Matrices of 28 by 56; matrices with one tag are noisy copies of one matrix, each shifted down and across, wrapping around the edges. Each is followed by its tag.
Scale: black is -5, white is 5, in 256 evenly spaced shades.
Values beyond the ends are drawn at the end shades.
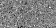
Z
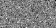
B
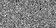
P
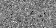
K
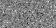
P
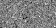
Z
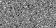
P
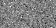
P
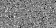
B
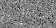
K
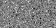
P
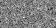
Z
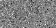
B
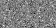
B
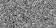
P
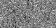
P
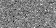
P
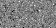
B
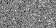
P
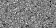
P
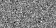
B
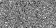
P
